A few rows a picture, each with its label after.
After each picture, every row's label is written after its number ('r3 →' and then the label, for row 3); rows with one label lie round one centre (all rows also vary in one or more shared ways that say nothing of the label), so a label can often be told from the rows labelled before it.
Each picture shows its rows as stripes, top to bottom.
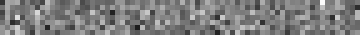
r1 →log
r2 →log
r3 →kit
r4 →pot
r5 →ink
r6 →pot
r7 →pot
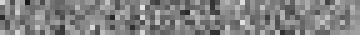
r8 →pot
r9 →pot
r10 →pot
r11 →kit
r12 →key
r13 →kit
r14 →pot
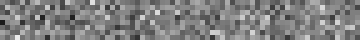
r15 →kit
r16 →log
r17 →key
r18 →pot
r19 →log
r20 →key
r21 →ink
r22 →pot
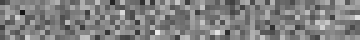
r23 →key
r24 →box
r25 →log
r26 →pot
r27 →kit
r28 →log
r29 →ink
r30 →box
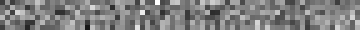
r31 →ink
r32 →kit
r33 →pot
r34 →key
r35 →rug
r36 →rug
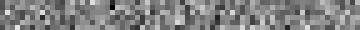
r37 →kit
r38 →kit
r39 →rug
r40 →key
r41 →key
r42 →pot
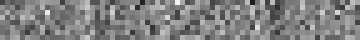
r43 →key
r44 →box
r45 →log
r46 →box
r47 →ink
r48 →rug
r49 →rug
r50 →box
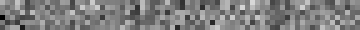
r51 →pot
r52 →pot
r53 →kit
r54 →rug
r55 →key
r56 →log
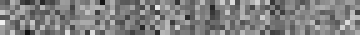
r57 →rug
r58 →key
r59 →pot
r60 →key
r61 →box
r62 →key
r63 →rug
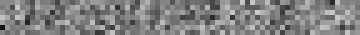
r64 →pot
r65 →pot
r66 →rug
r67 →pot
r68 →rug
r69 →kit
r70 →rug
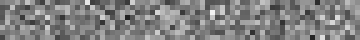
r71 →box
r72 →rug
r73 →ink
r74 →log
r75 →rug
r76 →box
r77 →key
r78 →log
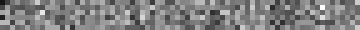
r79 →kit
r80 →log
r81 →pot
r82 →kit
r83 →pot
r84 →key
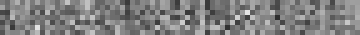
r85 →box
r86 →box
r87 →key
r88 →box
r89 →rug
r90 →ink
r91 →kit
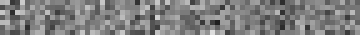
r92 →ink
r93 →kit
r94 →pot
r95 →ink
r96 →pot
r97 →rug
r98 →ink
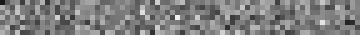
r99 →key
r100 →pot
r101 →pot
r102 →key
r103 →log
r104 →ink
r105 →pot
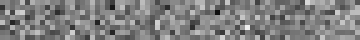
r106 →kit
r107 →kit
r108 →pot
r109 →rug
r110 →ink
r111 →key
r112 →kit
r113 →rug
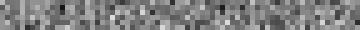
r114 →box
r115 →kit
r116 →kit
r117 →box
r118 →log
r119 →rug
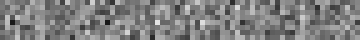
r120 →kit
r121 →box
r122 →box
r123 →pot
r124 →ink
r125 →rug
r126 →pot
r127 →pot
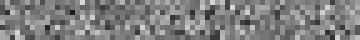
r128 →ink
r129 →rug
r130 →key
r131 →box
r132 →box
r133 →kit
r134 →pot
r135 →pot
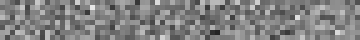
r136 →ink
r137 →kit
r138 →rug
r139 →pot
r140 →key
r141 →kit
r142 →pot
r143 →box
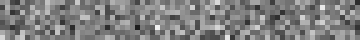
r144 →ink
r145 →log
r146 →ink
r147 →box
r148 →log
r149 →ink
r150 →key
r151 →pot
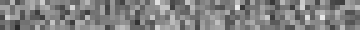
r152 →box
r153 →box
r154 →log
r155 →log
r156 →ink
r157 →ink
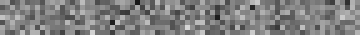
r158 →ink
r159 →key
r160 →box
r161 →pot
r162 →kit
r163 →box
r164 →kit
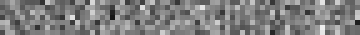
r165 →log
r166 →kit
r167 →kit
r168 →kit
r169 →ink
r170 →log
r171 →log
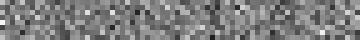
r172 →pot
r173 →key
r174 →box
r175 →pot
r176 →pot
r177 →kit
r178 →log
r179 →box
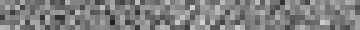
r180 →rug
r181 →log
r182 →ink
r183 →kit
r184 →kit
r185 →pot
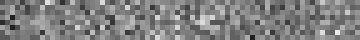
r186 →log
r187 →rug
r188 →rug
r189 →ink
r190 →kit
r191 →ink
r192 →log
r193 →key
